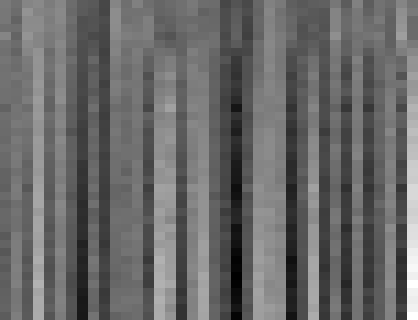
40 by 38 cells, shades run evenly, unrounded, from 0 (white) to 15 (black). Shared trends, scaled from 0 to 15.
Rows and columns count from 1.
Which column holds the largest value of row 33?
22
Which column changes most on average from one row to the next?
37
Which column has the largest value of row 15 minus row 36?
38
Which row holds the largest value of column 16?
5
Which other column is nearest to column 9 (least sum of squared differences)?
20
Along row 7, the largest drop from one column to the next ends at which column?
11
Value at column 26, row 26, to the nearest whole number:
7
